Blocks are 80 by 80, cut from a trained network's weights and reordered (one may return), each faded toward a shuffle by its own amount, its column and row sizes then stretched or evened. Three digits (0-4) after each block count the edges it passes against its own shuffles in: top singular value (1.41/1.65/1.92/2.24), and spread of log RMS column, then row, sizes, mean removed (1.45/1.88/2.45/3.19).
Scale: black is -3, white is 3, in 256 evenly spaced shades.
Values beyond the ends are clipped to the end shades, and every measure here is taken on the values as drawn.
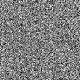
1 1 0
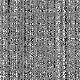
4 4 3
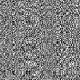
4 3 0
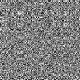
3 0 3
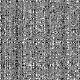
3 2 3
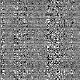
2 4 1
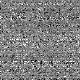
1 1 3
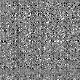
1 0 3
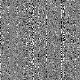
2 4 0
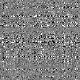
2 3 4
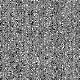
0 2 0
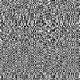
4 2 3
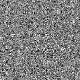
2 1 1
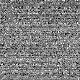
2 0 2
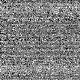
2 1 1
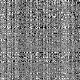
4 0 4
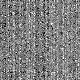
3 2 1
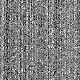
4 2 2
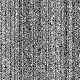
4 1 0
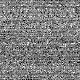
2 1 1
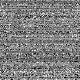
2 0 3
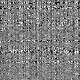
3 0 4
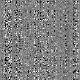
0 4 3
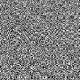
3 1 2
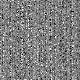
1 3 0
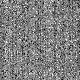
1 0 0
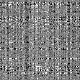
4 0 4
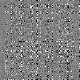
1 4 4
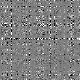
1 4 4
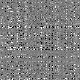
1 3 4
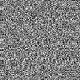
3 0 2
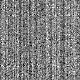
4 0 2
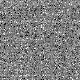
0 2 0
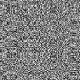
4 1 0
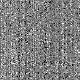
2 1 2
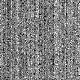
3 2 0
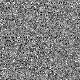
0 0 2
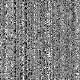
3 3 0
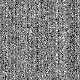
2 2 1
